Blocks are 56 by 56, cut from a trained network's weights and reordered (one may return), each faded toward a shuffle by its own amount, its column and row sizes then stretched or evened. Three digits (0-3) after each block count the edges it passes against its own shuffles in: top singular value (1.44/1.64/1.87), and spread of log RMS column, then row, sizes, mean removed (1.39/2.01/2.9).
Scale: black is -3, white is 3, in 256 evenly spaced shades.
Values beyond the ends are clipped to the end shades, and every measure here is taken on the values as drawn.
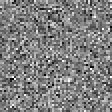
1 1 0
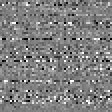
0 1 3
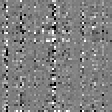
2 3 2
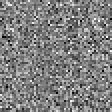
1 1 0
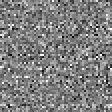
0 1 2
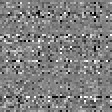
0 2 3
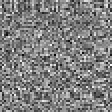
3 0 1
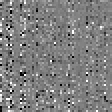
0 3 1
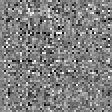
1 2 2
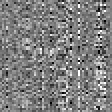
3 3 0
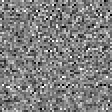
1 0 2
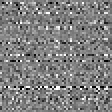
3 1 3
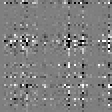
2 3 3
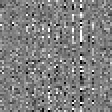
2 3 1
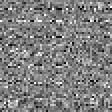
3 0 2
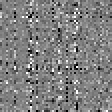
0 3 2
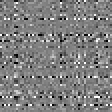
3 2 3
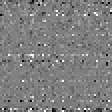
0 1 2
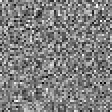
3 0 1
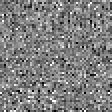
1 0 1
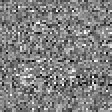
1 0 2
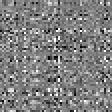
3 2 3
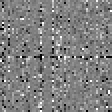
1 3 1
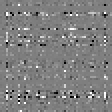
2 2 3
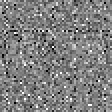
1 1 0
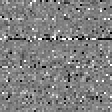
1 0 2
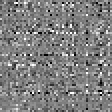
0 2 3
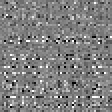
2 1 3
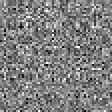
3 1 1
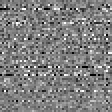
1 0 3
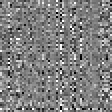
3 3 0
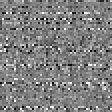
0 0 3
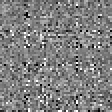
0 2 2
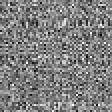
3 1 1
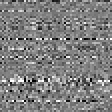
3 0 3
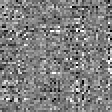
2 2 2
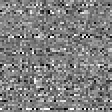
1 0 3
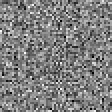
2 0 0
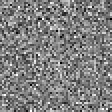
1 0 1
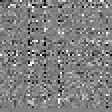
0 2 3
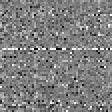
2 0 2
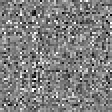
2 2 2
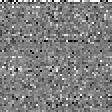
2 0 2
